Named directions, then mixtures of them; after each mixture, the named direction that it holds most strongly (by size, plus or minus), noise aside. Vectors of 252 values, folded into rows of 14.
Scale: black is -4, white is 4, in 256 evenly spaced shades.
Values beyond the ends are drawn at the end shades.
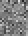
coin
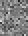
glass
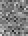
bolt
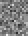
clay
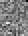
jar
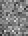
bolt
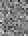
glass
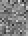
coin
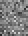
bolt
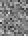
glass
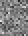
glass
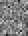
clay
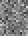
coin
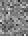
glass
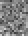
clay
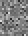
glass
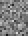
clay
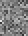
glass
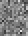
coin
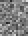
jar
